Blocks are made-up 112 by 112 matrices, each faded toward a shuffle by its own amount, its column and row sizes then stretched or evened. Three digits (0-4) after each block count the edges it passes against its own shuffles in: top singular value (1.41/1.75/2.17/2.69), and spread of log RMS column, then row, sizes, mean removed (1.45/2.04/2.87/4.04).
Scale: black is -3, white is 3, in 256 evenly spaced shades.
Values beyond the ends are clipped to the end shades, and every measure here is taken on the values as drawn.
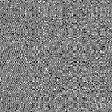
4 0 2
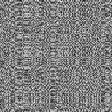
4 0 1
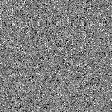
1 0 0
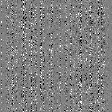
1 4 1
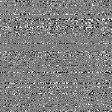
2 2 4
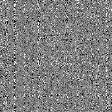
2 3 1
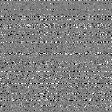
3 1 4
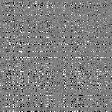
3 3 4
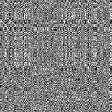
4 3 2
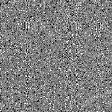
2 2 0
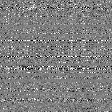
3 0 4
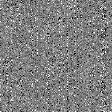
0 3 0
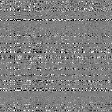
4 2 4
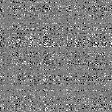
0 3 4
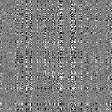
4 4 3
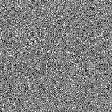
3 0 0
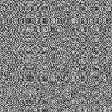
4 0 2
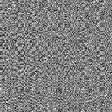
4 1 0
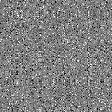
3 1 0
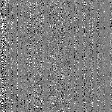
0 4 1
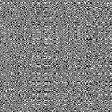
4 2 3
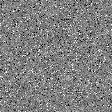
1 0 0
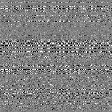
4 0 4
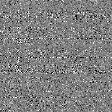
2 2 3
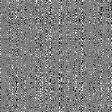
3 4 2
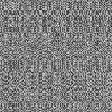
4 1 1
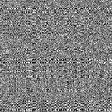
4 1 3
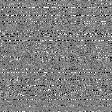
2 0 4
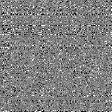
3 2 3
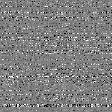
3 1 4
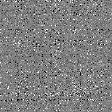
0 2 3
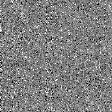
0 2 0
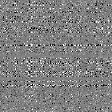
3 2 4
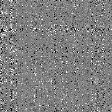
1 3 2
